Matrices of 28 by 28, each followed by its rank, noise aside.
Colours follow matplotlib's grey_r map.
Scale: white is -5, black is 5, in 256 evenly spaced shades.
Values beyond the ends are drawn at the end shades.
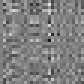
three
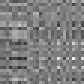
two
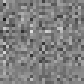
six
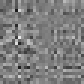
four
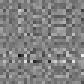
three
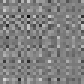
two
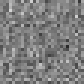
six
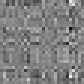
three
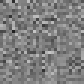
six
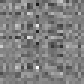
three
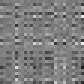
two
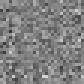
six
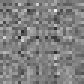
three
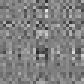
three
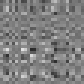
two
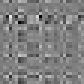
two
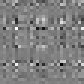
two
